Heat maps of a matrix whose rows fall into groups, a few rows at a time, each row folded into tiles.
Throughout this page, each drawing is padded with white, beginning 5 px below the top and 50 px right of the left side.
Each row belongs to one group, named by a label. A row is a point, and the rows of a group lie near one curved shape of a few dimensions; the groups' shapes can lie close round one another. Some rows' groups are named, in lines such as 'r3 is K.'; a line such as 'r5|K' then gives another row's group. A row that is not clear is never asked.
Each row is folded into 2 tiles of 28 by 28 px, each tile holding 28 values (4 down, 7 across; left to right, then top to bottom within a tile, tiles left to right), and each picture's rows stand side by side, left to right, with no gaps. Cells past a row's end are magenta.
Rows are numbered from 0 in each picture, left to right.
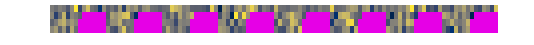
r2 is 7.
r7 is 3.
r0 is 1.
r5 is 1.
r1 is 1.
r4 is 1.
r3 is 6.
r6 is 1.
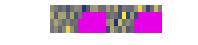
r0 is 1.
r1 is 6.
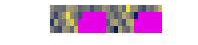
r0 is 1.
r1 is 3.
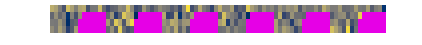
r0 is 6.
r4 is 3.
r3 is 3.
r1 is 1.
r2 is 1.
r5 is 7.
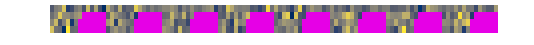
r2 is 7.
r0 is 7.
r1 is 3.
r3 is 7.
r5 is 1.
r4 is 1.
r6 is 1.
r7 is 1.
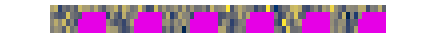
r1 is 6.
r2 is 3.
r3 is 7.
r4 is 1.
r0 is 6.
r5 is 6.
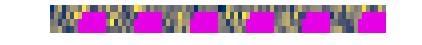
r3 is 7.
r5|6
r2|1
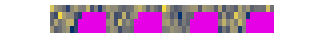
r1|6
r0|1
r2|6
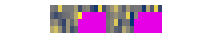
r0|7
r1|7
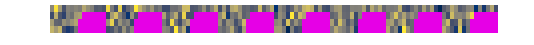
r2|1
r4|6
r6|7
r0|6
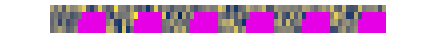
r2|1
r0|6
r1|7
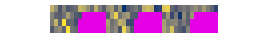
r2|6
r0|6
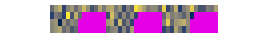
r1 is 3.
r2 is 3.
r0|6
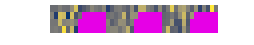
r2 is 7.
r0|1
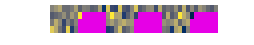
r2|1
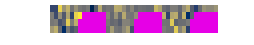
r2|1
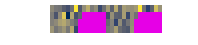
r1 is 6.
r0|1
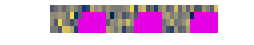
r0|1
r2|3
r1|1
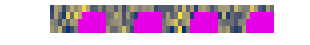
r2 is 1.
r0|6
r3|6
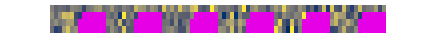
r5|3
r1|6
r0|1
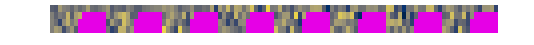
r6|6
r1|1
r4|7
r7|7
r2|7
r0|7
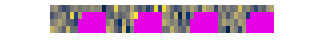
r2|6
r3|3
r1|7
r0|7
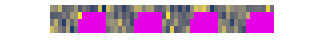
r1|6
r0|7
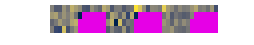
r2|6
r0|3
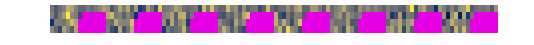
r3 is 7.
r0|1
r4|1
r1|3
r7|1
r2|7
